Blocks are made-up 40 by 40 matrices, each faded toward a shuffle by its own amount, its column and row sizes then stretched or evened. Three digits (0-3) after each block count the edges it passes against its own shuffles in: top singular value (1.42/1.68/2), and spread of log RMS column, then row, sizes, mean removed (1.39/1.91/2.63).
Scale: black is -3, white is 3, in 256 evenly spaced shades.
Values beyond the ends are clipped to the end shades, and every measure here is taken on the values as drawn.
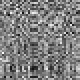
3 0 2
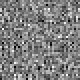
2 0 1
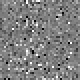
0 1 0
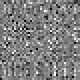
3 1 0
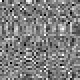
3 1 0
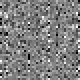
1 3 0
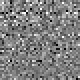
1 0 2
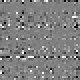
2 2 3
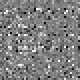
1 1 2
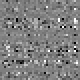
1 1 3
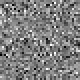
2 0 1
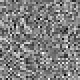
2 0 0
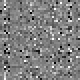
0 2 1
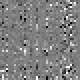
0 3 1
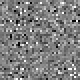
0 1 2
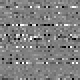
2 0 3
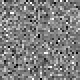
1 0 0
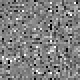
0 1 0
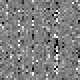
1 3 0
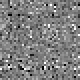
0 2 1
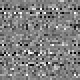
2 0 3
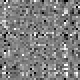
2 2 2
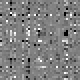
1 3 2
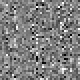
1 2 0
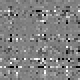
0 2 3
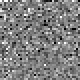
1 0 2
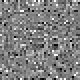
2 0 1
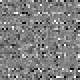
2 0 3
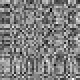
3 1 0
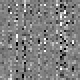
1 3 1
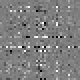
2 2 2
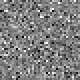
1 0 1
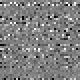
1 0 3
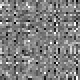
3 3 1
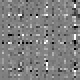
2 3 2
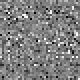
0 0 2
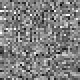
2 0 1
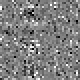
1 2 0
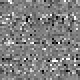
0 0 3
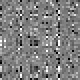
3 3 0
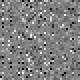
1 2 0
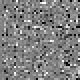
1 2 1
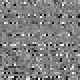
0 0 3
